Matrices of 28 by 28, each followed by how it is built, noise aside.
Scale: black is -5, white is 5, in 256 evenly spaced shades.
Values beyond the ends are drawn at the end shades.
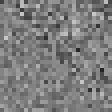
upper triangular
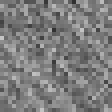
Toeplitz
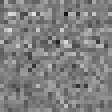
uneven rows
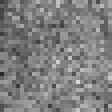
smooth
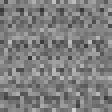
repeating columns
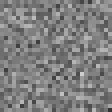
noise
